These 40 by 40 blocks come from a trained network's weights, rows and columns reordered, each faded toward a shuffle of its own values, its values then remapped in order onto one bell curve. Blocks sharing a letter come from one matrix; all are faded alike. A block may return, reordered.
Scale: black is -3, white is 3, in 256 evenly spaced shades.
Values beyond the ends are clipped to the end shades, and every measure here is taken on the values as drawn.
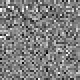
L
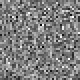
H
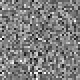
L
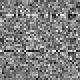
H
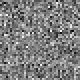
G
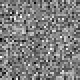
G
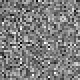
L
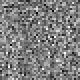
G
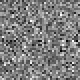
L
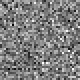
L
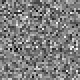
L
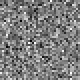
G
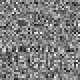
H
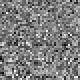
H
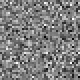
L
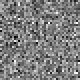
L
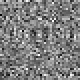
H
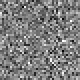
L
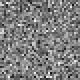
G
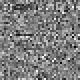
H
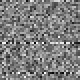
H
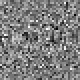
H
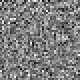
H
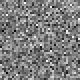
G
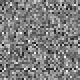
H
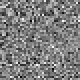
H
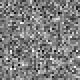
G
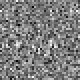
L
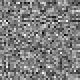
H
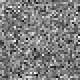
G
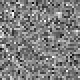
G
